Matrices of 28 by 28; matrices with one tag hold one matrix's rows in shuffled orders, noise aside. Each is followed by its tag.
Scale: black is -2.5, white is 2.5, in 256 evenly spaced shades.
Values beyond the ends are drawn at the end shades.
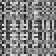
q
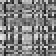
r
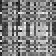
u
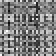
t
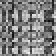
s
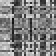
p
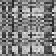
s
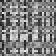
q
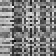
p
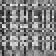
q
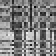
p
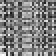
r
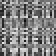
q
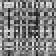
t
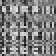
q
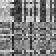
p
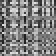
q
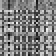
t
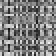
t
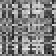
s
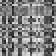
s
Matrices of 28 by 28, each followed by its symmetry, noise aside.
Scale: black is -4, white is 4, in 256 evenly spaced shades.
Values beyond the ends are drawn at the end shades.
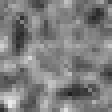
symmetric across the other diagonal.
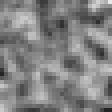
no symmetry.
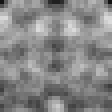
mirrored left to right.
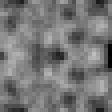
mirrored top to bottom.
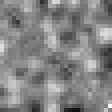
no symmetry.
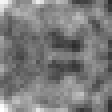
mirrored top to bottom.
